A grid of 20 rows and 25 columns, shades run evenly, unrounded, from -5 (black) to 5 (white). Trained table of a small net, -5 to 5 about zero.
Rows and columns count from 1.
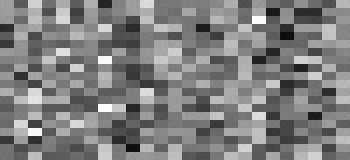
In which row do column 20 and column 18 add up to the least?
2
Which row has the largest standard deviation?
4
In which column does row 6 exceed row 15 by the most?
23
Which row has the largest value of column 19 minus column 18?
3
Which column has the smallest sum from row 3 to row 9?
10
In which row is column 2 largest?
16
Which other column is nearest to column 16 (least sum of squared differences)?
14
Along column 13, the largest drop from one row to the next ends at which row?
5
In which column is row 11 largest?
20
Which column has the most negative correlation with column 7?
18
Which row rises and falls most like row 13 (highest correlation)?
17
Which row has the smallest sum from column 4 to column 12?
6
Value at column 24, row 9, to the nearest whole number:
2
